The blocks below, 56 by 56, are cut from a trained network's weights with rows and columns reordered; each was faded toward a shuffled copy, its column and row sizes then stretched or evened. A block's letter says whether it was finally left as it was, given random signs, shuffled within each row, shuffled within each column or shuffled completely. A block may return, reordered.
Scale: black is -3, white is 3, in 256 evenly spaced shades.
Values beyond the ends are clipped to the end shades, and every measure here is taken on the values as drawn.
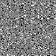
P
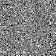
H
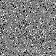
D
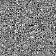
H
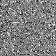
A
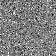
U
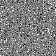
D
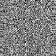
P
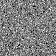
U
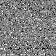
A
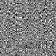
P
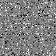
H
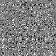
P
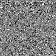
A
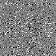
P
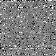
H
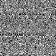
P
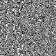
D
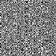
P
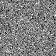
U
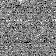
A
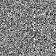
H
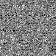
A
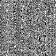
D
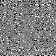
P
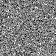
U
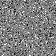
U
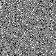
D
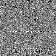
H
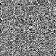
P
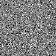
H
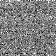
A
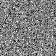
D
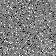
U
